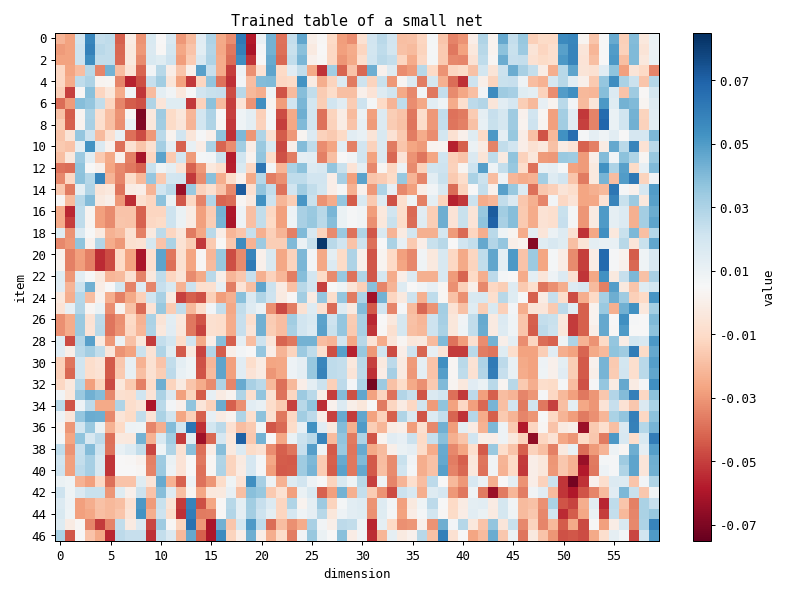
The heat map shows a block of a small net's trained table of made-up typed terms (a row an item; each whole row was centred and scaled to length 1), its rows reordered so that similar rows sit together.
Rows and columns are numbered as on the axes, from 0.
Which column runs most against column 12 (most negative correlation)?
55
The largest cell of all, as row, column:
19, 26
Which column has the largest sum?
59
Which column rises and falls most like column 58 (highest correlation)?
40
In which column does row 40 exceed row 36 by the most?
10
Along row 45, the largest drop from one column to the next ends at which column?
14
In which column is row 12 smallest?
17
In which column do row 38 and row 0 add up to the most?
3
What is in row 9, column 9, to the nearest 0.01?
-0.03
